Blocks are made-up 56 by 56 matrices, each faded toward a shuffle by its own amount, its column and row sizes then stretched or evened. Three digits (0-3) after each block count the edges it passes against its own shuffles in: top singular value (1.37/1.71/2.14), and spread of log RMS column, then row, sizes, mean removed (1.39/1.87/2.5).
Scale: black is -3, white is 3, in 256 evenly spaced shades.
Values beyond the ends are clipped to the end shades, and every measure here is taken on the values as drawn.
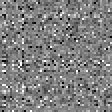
2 1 2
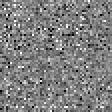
0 1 2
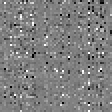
0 3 2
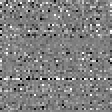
2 1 3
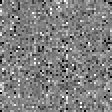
0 2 0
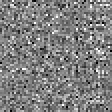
2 1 1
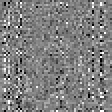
3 3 1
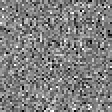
2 1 0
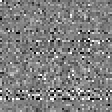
3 1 3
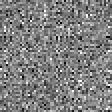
2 2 0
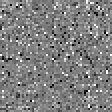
1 1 1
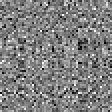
3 0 1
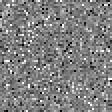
0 0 1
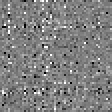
1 2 2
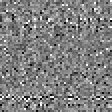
2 0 2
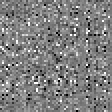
1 3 1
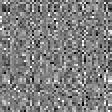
3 2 0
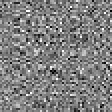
3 1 0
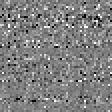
0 2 3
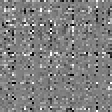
1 3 3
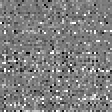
2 0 3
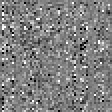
0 3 1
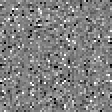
0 2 0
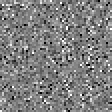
1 1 0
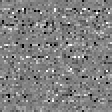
0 0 3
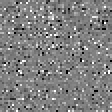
0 0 2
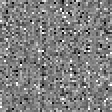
1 2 1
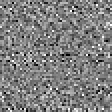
2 0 2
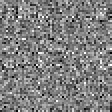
2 1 2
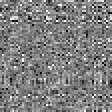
3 1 2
